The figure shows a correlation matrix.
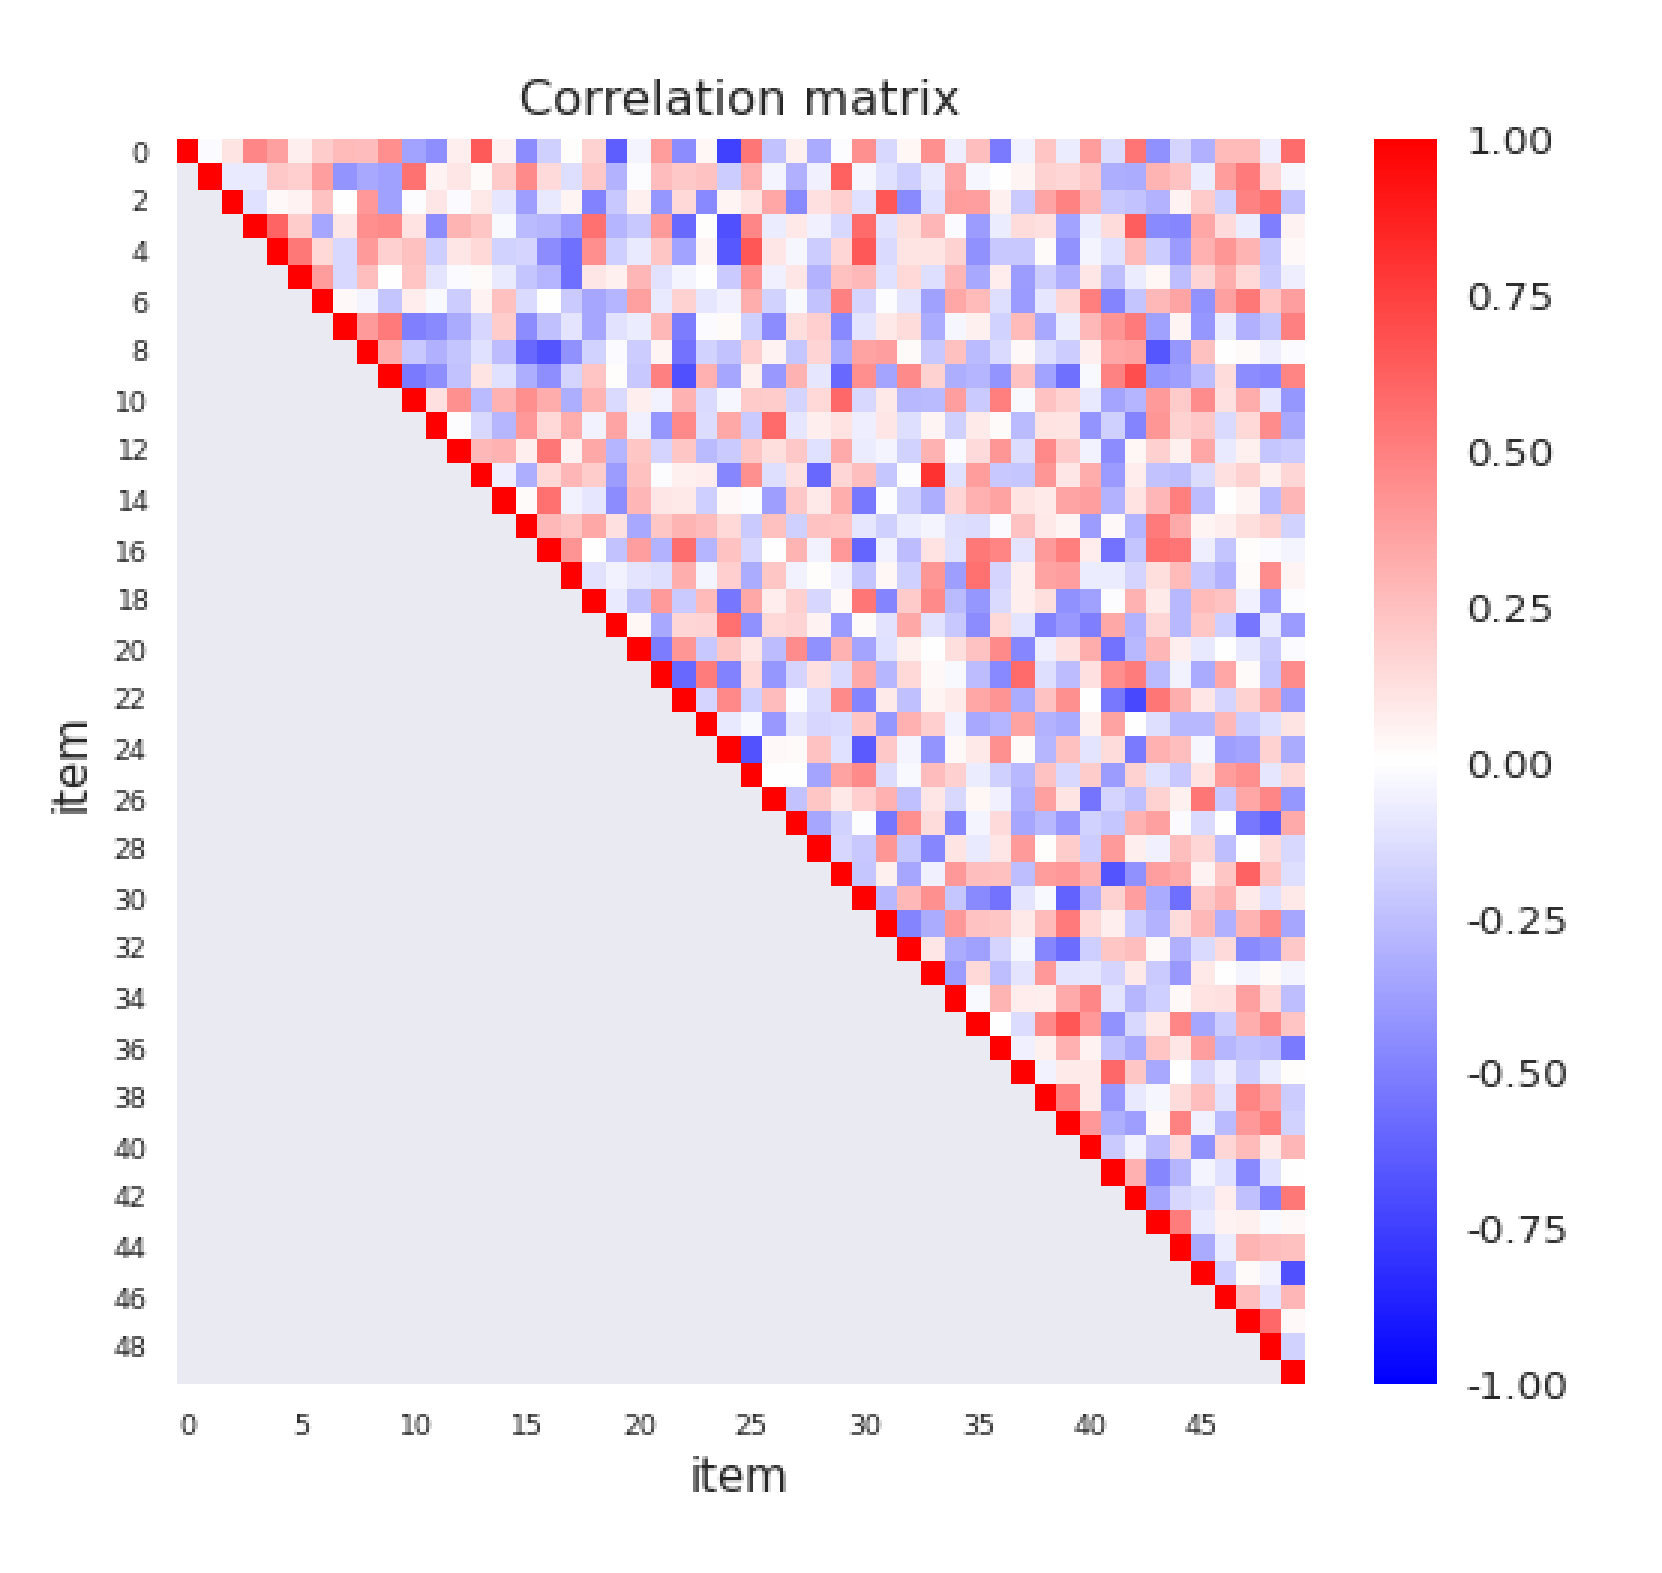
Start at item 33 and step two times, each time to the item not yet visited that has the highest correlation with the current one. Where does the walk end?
0
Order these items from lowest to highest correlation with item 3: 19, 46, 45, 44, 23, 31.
44, 19, 31, 23, 46, 45
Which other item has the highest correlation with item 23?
21
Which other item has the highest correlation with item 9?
42
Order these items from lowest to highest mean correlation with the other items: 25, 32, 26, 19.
19, 32, 26, 25
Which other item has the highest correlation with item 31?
2
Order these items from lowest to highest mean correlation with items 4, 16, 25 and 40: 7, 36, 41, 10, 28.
41, 28, 7, 36, 10
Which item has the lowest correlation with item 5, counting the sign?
17
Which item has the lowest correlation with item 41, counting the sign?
29
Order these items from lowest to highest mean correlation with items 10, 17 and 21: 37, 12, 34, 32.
32, 34, 12, 37
